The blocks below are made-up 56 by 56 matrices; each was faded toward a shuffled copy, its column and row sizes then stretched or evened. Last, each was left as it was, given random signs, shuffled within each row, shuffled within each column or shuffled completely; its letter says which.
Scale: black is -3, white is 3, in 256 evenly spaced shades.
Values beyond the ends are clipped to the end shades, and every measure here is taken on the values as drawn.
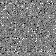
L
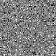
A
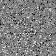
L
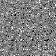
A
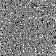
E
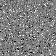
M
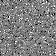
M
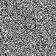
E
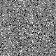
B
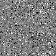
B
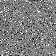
L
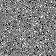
M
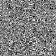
A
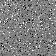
L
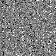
E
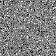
B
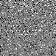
L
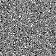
E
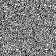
L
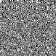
A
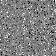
E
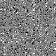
A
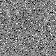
L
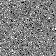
M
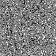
E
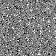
M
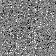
E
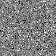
B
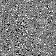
E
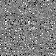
A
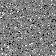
M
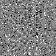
A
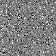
A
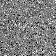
L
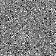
B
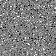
L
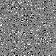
A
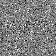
L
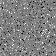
M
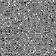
A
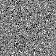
E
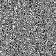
E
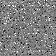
L
